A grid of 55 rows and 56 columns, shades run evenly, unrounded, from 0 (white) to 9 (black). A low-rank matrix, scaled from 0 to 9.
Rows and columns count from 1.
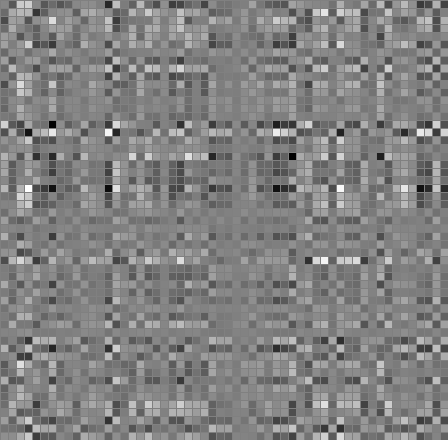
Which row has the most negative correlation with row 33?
28
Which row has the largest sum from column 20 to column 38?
24
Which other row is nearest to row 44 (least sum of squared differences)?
22
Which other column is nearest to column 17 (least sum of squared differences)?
19
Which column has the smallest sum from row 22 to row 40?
4
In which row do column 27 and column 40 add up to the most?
16
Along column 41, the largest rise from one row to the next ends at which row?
34
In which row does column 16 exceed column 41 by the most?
33
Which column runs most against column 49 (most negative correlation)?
46
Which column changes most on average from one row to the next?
7
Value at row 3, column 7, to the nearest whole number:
1
